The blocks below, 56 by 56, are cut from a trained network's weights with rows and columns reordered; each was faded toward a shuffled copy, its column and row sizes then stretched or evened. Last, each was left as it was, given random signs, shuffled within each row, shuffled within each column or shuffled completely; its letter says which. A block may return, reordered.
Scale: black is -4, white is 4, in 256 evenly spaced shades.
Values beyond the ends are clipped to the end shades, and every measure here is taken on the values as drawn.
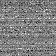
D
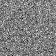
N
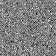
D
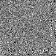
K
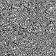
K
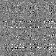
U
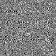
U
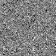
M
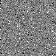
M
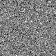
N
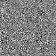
K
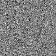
M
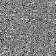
K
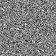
D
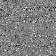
D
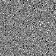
M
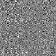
U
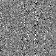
M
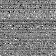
D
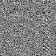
U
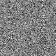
M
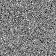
N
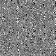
M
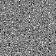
M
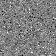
N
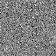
M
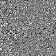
K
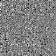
K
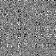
U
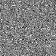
D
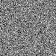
N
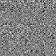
U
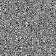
K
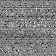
D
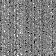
M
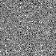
K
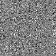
K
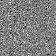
M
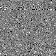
D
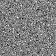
N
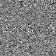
K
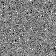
N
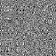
U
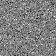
N
